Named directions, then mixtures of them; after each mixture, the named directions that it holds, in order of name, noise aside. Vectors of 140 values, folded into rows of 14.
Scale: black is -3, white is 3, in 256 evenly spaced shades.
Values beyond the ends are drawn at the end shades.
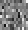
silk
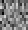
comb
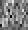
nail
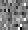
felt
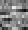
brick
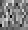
nail.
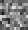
brick, comb, felt.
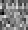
brick, comb.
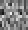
brick, comb, nail.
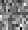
comb, felt, silk.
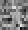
brick, felt.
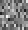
brick, nail, silk.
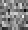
brick, comb, nail.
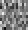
comb.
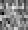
brick, comb.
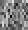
nail, silk.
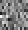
brick, nail, silk.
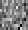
felt, nail.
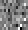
felt.
